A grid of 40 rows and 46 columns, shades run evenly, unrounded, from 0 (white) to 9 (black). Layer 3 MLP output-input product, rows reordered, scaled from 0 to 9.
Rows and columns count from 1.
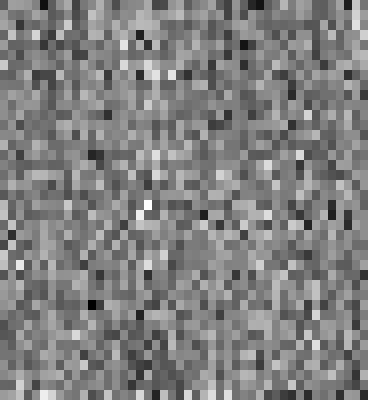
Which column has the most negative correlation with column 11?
46
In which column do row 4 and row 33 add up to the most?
18
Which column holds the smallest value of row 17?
34
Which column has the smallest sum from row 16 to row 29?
28
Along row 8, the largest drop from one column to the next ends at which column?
19
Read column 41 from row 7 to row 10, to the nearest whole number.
7 4 5 5
